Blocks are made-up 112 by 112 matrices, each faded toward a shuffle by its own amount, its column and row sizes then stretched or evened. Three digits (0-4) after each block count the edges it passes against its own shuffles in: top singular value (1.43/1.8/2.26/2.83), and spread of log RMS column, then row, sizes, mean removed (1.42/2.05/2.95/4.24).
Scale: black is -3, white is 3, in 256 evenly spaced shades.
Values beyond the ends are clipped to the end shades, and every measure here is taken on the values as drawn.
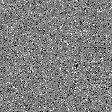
1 1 0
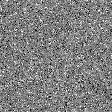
0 0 0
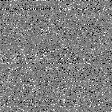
0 0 3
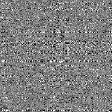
3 2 3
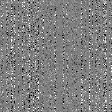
1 4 0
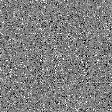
1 1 1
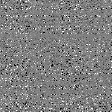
1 2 3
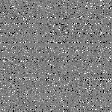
0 2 3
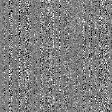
0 4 0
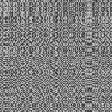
4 2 0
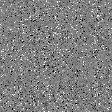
1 1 1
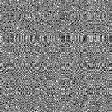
4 0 2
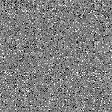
2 0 1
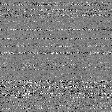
0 0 4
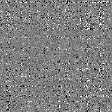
1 3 3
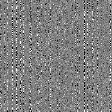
3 4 0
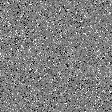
0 0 0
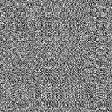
3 1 1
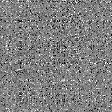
2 1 2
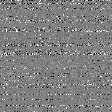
0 0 4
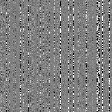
4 4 0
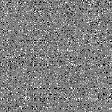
3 1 2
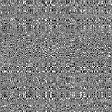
4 2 3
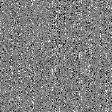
1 3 0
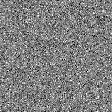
2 0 0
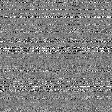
2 0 4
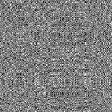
4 2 1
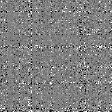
1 3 3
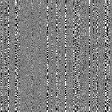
4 4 0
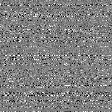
2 0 4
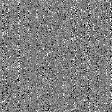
1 3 0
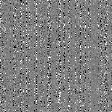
0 4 1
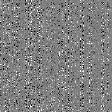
1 4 0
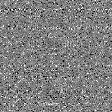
2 0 2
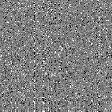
3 2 0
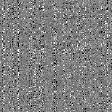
3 3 2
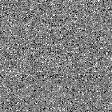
2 0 2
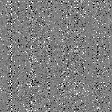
3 3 1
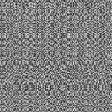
4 2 1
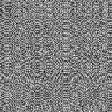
4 1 1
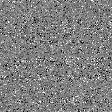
1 0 2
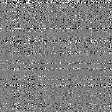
1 3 4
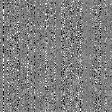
1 4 0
